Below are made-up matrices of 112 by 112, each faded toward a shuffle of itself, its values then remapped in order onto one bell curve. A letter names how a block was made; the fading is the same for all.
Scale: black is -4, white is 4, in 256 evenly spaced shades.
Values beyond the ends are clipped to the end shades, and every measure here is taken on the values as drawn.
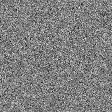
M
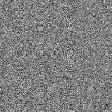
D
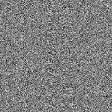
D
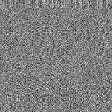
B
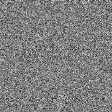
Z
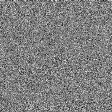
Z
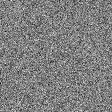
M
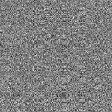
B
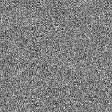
D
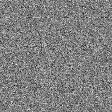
Z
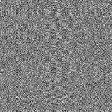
B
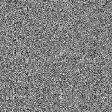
D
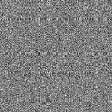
B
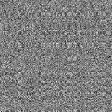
B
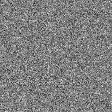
Z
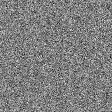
M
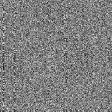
D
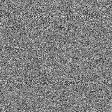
Z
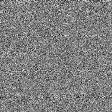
Z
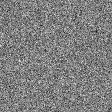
M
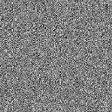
D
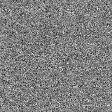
Z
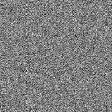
D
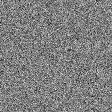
M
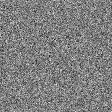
M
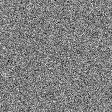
M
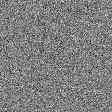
M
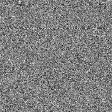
Z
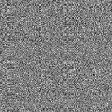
B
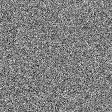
M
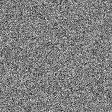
M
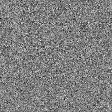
Z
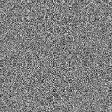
D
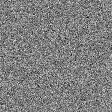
M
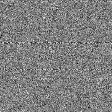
Z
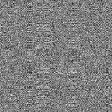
B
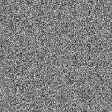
D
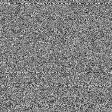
Z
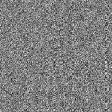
D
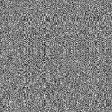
B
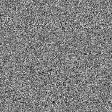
Z
